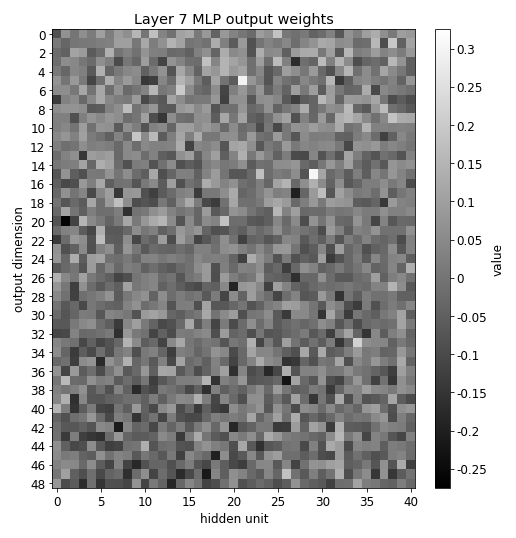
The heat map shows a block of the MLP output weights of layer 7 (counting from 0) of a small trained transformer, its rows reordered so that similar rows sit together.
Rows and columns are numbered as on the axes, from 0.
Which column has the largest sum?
39
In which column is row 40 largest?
0
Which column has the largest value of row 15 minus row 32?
29
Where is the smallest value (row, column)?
20, 1
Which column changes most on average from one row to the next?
27
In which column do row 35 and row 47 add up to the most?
32
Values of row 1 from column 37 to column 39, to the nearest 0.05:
-0.1 0.2 -0.05
